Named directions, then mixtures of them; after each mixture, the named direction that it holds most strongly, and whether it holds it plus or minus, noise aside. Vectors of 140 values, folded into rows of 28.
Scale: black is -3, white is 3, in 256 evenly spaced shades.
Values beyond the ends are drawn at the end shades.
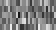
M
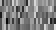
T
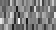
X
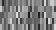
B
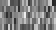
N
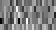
X, minus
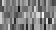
B, minus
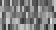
T, minus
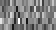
X, plus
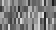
B, minus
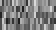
T, plus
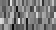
X, plus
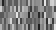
B, plus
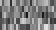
M, plus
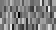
M, plus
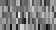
M, minus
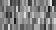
N, plus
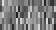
B, minus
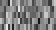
N, minus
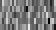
T, minus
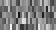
M, plus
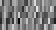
T, plus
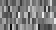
M, minus
